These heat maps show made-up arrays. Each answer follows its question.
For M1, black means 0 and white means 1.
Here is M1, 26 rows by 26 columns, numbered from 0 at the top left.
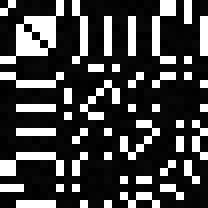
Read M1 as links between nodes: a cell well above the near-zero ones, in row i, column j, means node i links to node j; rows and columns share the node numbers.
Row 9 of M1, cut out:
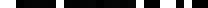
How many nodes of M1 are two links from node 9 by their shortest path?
5
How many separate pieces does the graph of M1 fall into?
2
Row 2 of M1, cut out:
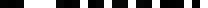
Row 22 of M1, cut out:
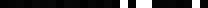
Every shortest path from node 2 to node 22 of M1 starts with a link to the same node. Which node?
node 23
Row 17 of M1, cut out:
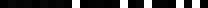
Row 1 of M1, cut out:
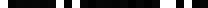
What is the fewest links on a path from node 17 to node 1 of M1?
2
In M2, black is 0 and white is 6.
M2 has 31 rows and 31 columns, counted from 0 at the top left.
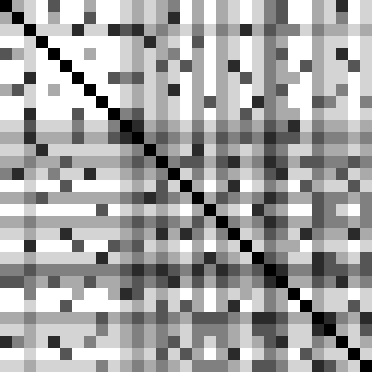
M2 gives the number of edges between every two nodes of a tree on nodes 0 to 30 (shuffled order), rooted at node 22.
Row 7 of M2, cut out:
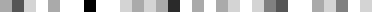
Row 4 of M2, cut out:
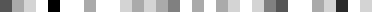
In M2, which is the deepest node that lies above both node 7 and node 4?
23
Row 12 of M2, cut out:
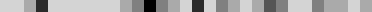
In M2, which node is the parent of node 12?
16
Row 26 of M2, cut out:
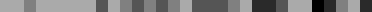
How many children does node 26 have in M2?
3
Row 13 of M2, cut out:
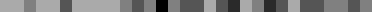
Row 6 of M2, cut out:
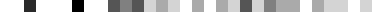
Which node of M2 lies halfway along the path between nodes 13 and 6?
11
